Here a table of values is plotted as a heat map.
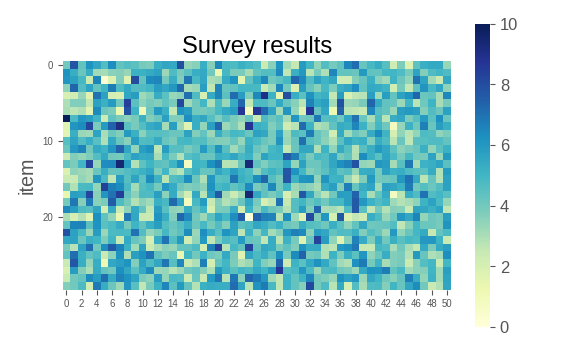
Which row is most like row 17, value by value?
8
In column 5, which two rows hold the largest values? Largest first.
16, 28
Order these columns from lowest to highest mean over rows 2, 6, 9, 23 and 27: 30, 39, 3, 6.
3, 6, 39, 30
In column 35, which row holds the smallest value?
6
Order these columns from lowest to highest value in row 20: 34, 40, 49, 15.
49, 40, 34, 15
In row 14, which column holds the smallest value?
0
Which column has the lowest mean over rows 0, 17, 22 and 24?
43
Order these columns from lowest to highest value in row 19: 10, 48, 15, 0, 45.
45, 15, 10, 48, 0
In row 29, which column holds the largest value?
32
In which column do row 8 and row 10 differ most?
7
